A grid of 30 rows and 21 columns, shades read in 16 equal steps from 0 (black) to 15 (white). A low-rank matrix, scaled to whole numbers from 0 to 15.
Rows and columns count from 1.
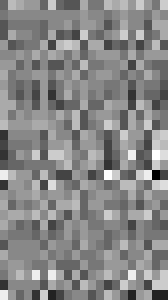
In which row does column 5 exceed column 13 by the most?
28
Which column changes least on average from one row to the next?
4
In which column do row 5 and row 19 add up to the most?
20
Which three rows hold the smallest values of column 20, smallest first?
18, 30, 11
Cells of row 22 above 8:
13
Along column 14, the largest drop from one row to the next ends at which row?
19
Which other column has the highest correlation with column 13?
8
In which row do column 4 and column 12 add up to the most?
16
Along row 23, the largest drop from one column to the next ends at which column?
7
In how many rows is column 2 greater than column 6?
14
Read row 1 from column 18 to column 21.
12 9 7 12
